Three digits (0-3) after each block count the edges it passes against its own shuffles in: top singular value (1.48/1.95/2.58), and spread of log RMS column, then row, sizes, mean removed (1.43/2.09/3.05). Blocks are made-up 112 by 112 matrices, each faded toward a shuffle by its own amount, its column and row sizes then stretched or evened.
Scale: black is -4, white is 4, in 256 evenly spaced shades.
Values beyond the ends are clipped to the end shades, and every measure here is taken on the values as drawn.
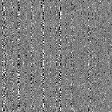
3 3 1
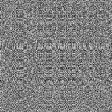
3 1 1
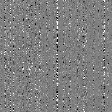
2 3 0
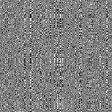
3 3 0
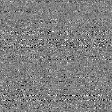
0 1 3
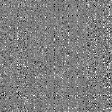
1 3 2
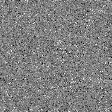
0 0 1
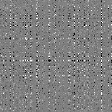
3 3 2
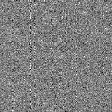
2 2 0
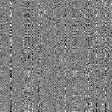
3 3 0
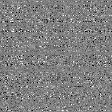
1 1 3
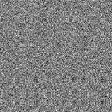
2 1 0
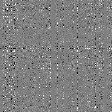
0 3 2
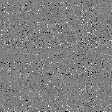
1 2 2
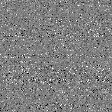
0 0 2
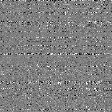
1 2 3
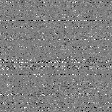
2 1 3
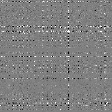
3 2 3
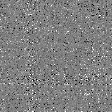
1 2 2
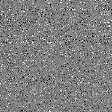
1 1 2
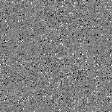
0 2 2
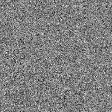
1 1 0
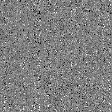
0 2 1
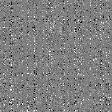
0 3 2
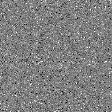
1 1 1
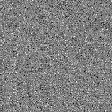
2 0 0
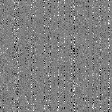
0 3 0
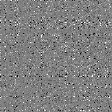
2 2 2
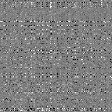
3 2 3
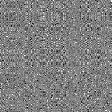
3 2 0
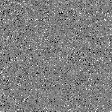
1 1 2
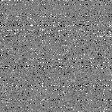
1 1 3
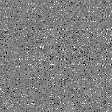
2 1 2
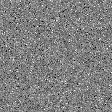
1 0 0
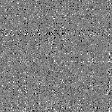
1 2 2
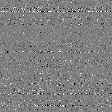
1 1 3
